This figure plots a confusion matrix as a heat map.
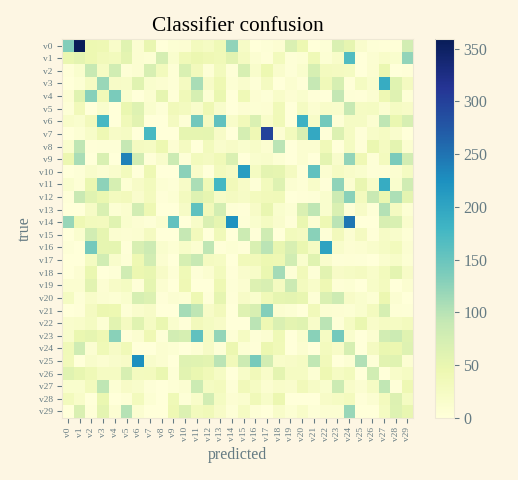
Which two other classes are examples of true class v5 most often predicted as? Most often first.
v24, v6
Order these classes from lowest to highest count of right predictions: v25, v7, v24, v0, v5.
v5, v24, v25, v0, v7
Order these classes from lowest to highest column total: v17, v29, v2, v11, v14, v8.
v8, v14, v29, v2, v17, v11
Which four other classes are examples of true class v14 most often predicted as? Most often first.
v24, v9, v0, v23
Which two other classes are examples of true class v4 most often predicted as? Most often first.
v2, v23
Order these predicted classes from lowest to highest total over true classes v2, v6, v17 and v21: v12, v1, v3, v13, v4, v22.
v1, v12, v4, v22, v13, v3
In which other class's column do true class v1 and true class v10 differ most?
v15
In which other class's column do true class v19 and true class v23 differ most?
v11
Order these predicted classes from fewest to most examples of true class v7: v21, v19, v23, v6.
v6, v19, v23, v21
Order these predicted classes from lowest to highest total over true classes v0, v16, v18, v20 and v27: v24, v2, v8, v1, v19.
v8, v24, v19, v2, v1
